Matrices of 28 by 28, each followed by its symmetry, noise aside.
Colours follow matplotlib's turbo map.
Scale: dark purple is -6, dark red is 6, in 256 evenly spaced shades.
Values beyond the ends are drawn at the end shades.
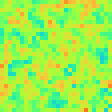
symmetric.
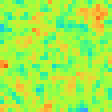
symmetric across the other diagonal.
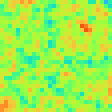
symmetric across the other diagonal.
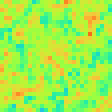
symmetric.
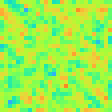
antisymmetric.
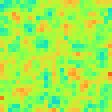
symmetric.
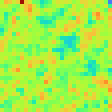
symmetric across the other diagonal.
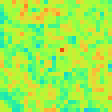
symmetric across the other diagonal.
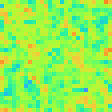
same after a half turn.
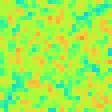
symmetric.
